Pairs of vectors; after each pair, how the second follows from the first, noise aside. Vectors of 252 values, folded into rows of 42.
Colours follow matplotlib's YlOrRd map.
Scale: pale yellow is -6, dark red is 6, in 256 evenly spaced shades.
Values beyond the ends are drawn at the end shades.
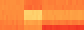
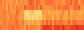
copied.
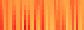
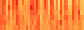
reversed, negated.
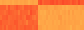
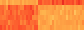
copied.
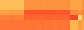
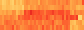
copied.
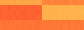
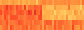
copied.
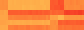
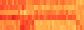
reversed.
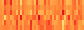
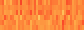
negated, shrunk.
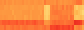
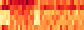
reversed, scaled up.
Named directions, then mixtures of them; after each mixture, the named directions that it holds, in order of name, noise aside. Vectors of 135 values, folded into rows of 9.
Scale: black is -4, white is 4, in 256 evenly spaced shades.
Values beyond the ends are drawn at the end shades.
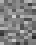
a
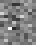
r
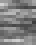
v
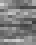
v.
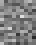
a, r.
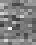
r, v.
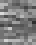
r, v.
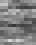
v.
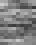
v.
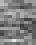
a, v.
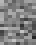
a, v.
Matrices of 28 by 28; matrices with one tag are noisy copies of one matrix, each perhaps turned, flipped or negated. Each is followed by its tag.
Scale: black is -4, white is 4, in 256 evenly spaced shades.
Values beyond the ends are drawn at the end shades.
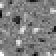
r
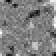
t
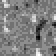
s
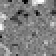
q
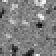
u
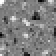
r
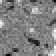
t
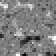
s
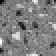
r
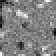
t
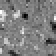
u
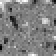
t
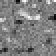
s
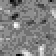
u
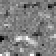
s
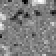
q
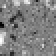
q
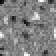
r
